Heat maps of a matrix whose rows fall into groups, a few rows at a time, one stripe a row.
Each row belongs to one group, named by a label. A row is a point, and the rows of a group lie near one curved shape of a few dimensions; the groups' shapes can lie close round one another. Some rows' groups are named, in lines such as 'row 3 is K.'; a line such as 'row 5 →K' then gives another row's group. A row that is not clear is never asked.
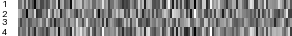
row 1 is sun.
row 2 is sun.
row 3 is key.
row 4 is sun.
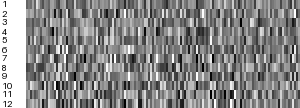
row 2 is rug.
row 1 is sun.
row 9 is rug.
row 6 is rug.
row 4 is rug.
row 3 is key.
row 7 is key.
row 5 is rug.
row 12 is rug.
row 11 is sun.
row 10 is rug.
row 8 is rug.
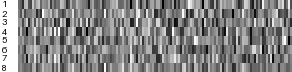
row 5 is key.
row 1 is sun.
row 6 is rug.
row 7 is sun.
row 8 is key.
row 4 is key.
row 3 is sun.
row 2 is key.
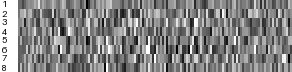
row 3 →key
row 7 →key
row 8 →key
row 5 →key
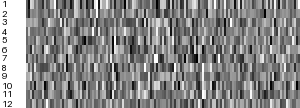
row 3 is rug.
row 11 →key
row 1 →rug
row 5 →key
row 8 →key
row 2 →rug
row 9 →rug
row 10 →key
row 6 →key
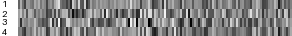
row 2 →key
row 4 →rug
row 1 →rug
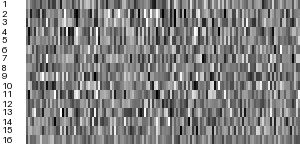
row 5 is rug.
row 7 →key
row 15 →key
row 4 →rug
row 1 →sun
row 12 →key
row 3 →key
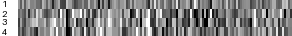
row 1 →rug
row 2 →sun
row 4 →rug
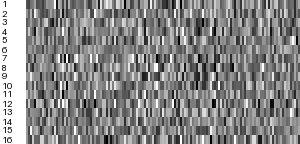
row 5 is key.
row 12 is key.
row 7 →rug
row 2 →key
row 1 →rug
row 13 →key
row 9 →rug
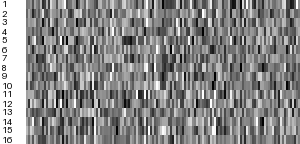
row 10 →rug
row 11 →rug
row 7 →rug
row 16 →key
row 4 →rug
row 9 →sun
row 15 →rug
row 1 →key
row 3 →key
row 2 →key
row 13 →sun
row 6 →rug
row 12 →rug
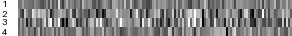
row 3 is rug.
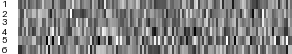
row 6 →rug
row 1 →key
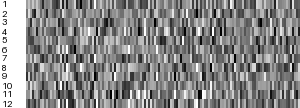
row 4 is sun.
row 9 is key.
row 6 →rug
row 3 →sun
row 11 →key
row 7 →key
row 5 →rug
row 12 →rug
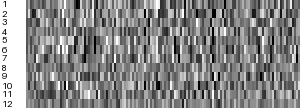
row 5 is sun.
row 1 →rug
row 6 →key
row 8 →key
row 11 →sun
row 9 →sun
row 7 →key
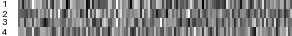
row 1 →sun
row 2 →rug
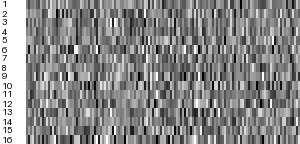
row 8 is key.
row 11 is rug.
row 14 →key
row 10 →sun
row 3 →key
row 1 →key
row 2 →rug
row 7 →key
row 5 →rug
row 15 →key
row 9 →sun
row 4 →key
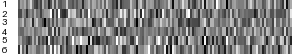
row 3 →rug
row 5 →sun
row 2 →rug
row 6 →key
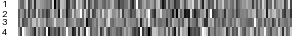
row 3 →sun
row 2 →sun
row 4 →rug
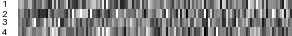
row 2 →sun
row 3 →key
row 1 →key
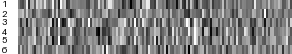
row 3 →rug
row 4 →sun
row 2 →rug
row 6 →key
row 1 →sun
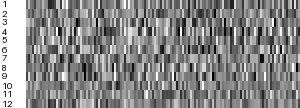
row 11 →key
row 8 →key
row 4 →sun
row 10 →rug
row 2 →rug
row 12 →sun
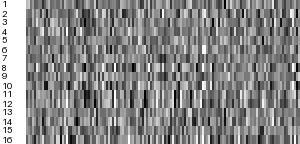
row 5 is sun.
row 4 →key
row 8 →key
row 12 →key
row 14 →rug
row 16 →rug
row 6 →key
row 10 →key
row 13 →rug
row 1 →rug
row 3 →sun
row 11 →key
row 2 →key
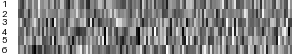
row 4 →key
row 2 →key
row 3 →sun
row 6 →sun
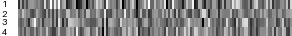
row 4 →key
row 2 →rug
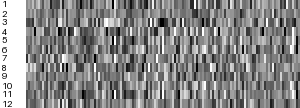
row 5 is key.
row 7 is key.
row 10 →key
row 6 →key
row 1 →key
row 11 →key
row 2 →rug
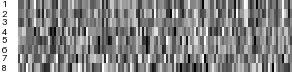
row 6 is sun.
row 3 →key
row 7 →key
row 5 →sun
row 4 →rug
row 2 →key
